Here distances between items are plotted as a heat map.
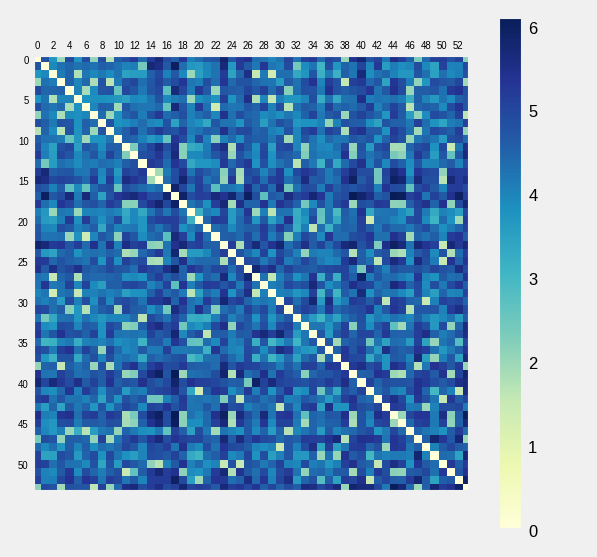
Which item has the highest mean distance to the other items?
17
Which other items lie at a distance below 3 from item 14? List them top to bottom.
15, 23, 25, 42, 50
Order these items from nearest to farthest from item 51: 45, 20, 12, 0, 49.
45, 12, 20, 49, 0
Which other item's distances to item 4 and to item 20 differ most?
41
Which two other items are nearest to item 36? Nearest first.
8, 21
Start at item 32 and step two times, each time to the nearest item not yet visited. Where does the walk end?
1
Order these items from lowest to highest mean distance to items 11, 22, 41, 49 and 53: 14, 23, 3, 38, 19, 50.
19, 3, 38, 50, 14, 23
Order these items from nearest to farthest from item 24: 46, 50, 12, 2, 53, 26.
12, 2, 46, 26, 50, 53
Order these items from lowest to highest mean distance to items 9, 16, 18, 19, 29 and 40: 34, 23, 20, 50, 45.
45, 20, 50, 34, 23
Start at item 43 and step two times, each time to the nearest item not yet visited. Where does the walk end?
48
